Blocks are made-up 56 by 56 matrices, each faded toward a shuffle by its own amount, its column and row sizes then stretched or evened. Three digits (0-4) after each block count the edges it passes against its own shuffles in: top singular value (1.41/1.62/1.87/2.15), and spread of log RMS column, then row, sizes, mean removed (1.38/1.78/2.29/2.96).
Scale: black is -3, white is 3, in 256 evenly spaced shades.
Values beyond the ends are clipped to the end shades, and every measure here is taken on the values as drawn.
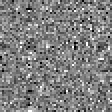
2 1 1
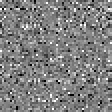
2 0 2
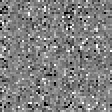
1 3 1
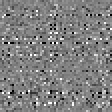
3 1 4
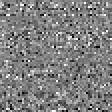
2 0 3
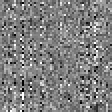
3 4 1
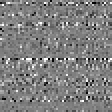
4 1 4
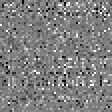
3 1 2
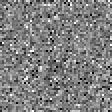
0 1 1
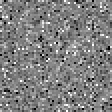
1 0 0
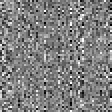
4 4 0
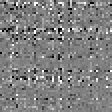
2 3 4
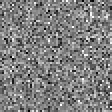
2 1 0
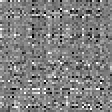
4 2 4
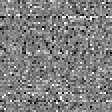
3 0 2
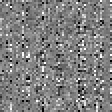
2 4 0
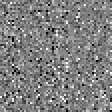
0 2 1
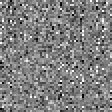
1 3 0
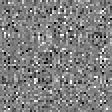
3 2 1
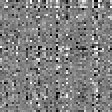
4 4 3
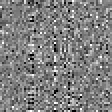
3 3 0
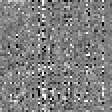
3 4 2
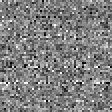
2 0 2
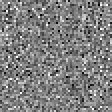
1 1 0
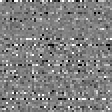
2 0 4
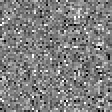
2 2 1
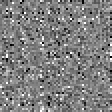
0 3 1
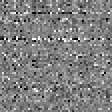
3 1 3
